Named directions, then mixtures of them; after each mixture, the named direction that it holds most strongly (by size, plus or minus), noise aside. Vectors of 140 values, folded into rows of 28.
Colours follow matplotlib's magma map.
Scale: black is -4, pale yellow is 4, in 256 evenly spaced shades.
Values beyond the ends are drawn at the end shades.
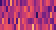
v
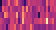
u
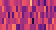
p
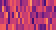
p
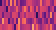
v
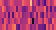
p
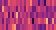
p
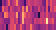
u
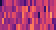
p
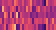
p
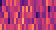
v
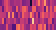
p
